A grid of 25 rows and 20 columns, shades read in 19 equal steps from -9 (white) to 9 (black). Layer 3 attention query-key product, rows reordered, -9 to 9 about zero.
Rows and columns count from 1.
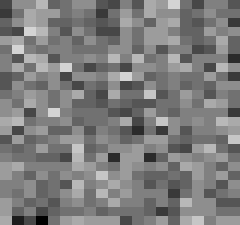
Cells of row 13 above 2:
4
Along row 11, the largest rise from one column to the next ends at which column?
14
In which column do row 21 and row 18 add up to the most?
13
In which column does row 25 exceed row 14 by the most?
2
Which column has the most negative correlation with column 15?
17
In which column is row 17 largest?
16
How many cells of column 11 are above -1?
12
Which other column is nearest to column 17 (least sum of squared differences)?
1
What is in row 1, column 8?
-1
